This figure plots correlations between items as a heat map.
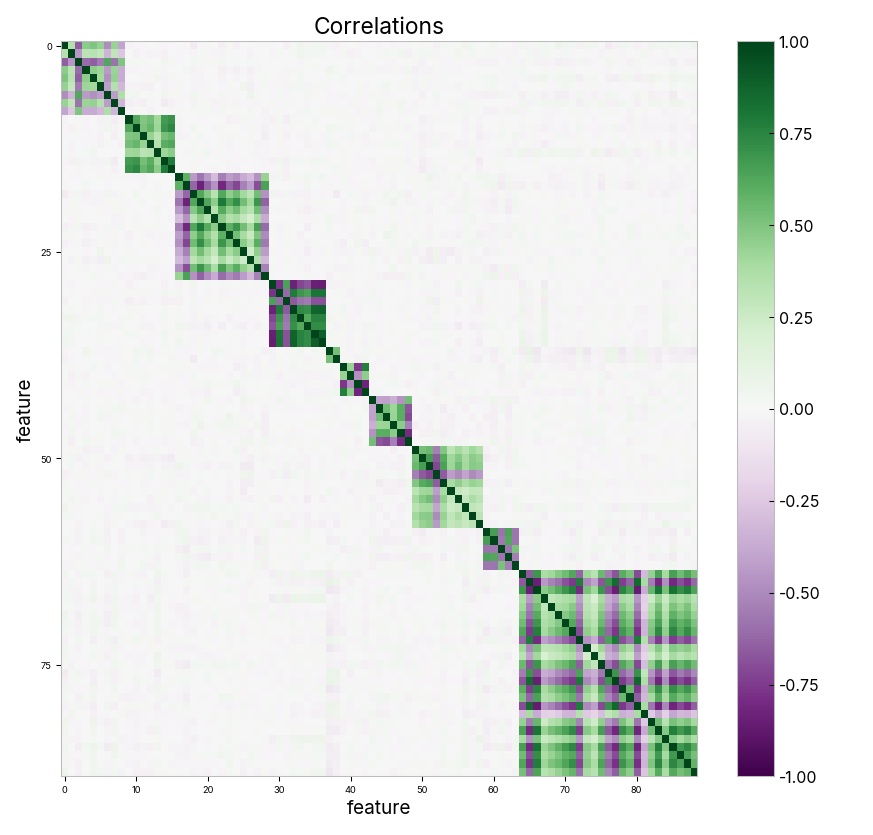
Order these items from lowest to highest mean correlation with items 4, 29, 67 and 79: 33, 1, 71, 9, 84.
33, 9, 1, 84, 71
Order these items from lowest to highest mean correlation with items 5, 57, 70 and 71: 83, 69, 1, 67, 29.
29, 1, 67, 69, 83
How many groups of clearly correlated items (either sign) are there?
10
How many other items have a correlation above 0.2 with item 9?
6
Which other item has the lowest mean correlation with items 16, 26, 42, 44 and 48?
41
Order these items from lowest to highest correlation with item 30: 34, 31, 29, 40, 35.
29, 31, 40, 34, 35
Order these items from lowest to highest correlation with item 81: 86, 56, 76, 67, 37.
86, 67, 56, 37, 76
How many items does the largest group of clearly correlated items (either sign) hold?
25
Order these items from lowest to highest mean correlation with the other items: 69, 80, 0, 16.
80, 16, 0, 69
